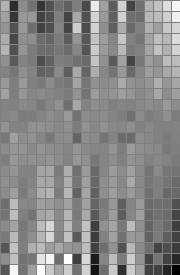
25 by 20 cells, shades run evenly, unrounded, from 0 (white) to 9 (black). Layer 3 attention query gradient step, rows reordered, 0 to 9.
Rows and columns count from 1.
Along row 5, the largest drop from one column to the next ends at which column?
11
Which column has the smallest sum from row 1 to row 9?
20
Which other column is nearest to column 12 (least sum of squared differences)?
1
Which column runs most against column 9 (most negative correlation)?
8
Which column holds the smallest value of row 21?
6
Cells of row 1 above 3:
13
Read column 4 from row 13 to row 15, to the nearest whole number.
4 4 4
